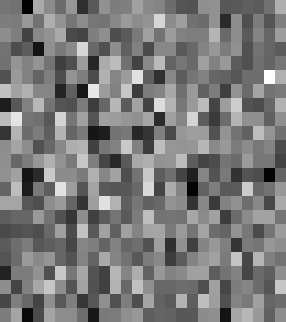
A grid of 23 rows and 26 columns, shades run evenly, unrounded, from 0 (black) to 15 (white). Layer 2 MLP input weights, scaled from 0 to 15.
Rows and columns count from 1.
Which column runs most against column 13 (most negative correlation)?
24
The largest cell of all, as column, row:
25, 6
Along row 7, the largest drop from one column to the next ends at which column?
13
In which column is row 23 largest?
23
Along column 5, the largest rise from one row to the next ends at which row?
21
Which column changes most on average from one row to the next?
10
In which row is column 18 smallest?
14
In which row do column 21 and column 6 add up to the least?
7
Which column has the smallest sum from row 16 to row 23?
9
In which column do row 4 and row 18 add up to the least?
4
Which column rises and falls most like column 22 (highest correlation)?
18
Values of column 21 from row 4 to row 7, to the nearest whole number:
7 9 6 4
